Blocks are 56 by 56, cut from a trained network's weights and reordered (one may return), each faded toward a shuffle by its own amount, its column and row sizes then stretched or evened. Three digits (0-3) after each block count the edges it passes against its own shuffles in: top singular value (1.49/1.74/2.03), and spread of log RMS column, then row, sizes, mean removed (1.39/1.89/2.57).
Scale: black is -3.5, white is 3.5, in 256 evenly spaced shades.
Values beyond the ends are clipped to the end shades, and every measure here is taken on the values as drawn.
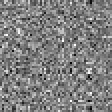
3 2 1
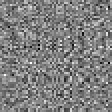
3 1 1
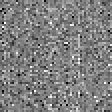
0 1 1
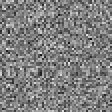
3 1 0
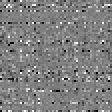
0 2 3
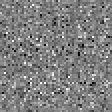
0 2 1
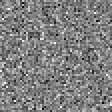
1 0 0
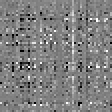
2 3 3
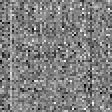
1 2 1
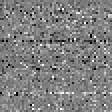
1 1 2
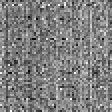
2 0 2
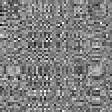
3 2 2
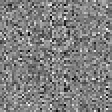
2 2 1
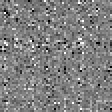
0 2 2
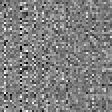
3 3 0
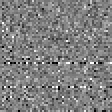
2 1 2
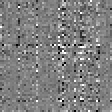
2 3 2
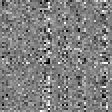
3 3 1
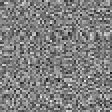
3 0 0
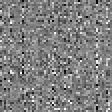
1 3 1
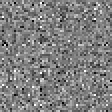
1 1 2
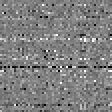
2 0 3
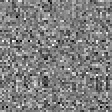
1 1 1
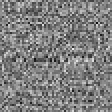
3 0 1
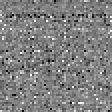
0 0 2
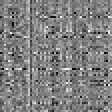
3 1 3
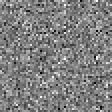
1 1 1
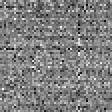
1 1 0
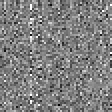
2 2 0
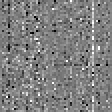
1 3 0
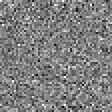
2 0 1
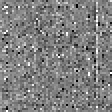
0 2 0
